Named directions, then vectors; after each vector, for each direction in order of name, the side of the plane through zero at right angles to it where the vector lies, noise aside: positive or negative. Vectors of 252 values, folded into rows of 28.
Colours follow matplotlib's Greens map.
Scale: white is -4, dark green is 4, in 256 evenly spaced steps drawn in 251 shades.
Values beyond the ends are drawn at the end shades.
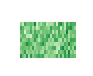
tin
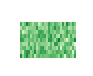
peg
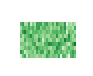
negative, negative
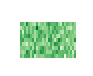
positive, negative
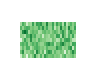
negative, negative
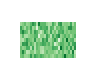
negative, positive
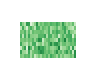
positive, negative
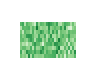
positive, negative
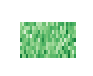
positive, positive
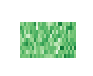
negative, positive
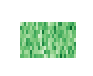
negative, positive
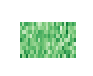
positive, positive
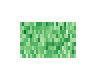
negative, negative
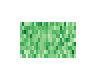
negative, negative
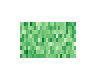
positive, positive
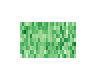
negative, negative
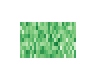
positive, negative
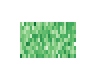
positive, positive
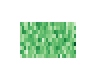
negative, negative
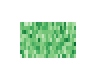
negative, negative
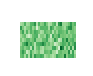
negative, positive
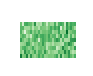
positive, positive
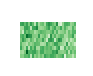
positive, negative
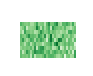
positive, negative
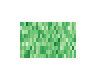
positive, negative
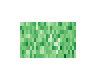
negative, positive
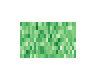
positive, negative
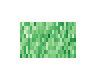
positive, positive
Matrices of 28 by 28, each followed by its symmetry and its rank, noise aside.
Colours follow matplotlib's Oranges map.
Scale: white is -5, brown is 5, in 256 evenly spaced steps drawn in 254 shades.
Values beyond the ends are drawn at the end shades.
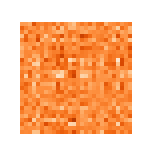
no symmetry, rank four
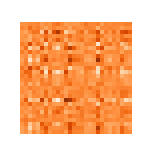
antisymmetric, rank two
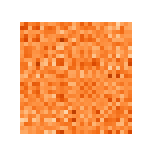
symmetric, rank four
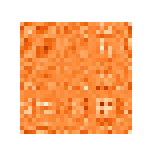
symmetric, rank three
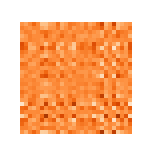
antisymmetric, rank two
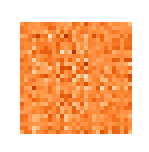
no symmetry, rank four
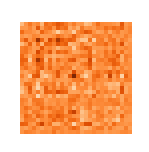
symmetric, rank four
